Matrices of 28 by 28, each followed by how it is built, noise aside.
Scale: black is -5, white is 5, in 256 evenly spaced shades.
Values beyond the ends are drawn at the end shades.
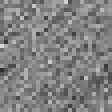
Hankel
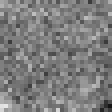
smooth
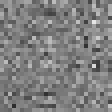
low rank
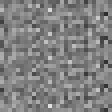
repeating rows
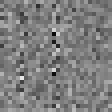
uneven columns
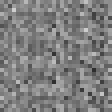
repeating rows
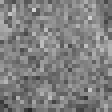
smooth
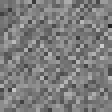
Hankel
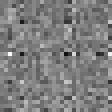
low rank
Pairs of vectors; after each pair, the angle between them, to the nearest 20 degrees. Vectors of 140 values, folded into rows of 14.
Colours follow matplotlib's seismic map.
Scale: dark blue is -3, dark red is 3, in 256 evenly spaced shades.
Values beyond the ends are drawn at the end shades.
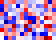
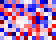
100 degrees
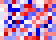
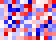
20 degrees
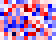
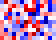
40 degrees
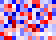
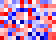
80 degrees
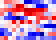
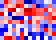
40 degrees
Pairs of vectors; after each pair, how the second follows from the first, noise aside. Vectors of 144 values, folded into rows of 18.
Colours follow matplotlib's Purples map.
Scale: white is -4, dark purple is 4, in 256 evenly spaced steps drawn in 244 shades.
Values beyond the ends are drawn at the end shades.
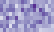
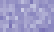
negated, shrunk.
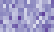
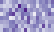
reversed, negated.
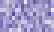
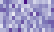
negated.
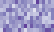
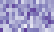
negated.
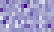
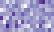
negated.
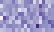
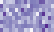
shuffled.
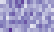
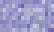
reversed, negated, shrunk.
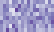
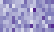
shuffled.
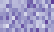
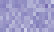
negated, shrunk.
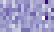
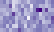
shuffled.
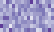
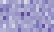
reversed, negated, partly zeroed.
